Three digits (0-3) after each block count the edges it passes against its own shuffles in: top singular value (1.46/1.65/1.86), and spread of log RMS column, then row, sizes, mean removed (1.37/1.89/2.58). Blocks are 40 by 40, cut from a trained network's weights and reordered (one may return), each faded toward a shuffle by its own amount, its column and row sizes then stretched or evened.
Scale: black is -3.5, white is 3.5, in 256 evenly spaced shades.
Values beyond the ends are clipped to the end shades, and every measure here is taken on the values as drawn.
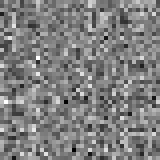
2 2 0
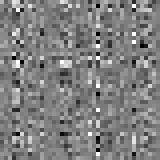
3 3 2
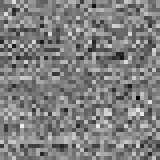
1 0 1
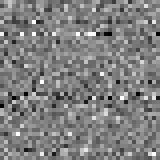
0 0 2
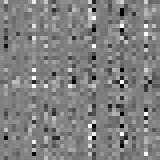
1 3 1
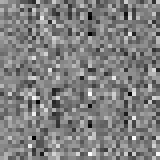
3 2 1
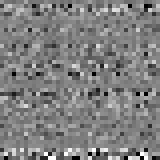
1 0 3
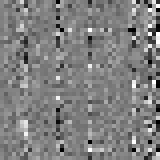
2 3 1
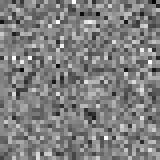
0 1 1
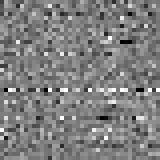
1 0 2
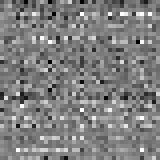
1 1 3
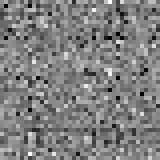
0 1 0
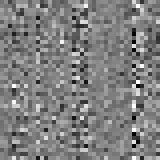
3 3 0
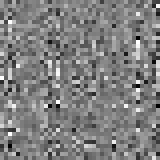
1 3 1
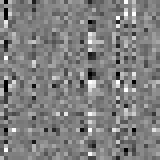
3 3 1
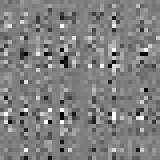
0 3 2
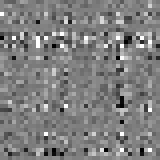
0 2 3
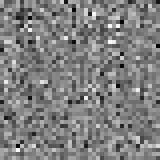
0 1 1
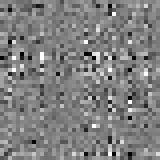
1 2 2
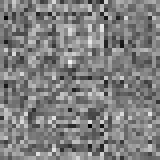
3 2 1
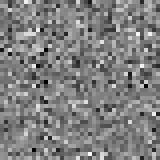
0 1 1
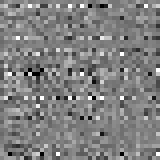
1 2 3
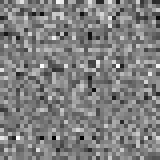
0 1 2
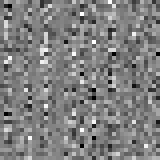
0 3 0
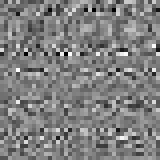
3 0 3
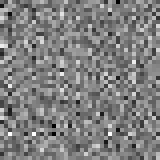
1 2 0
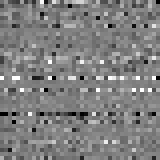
1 0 3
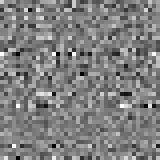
1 0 3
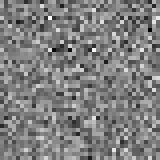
2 0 1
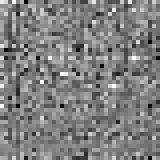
0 0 2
